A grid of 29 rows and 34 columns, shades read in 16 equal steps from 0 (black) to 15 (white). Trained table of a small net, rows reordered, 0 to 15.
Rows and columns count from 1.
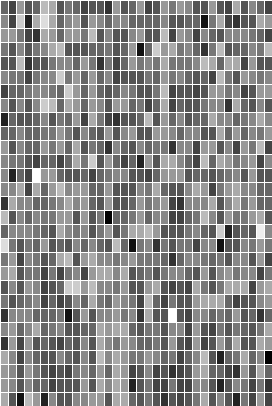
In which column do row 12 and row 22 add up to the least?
18
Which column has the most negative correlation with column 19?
7
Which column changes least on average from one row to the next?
24
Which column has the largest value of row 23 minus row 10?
22
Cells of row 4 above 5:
25
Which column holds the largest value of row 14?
8
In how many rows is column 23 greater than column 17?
11
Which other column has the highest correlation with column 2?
14
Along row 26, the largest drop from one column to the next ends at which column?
34
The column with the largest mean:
33
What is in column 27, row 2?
7
